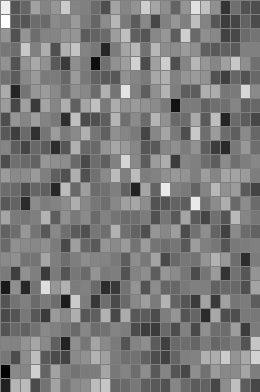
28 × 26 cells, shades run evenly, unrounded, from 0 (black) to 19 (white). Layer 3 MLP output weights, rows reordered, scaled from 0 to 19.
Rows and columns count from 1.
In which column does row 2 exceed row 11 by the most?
1
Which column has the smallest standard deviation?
9
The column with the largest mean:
8
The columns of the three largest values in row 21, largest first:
5, 7, 26
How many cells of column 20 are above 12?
6
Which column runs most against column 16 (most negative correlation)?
11
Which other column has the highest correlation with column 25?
13
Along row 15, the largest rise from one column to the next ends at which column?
20
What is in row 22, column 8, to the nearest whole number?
15
